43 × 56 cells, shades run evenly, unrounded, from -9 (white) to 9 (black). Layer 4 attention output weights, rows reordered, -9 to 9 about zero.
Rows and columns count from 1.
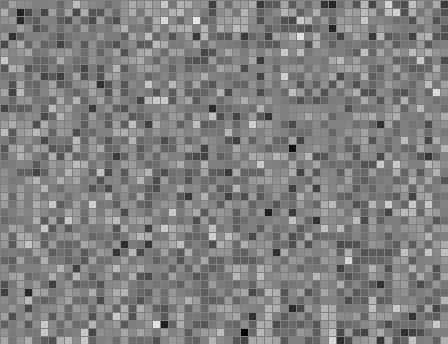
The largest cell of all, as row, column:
42, 31
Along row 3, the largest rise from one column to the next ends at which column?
26
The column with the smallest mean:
3
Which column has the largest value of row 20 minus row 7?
54
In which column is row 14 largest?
27
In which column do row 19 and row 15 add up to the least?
56
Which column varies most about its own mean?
37
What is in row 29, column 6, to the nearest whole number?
-5
